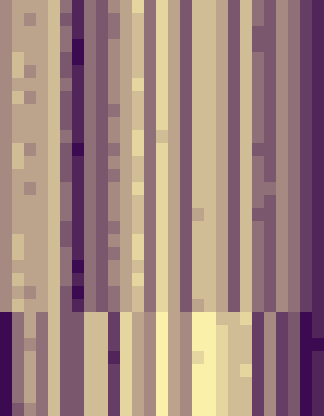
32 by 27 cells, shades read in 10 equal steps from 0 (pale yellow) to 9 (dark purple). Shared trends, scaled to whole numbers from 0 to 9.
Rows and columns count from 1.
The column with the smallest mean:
14
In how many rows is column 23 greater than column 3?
30
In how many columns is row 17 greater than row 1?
3
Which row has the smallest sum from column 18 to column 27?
29
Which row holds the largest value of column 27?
27
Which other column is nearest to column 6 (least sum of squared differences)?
25
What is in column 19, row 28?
1
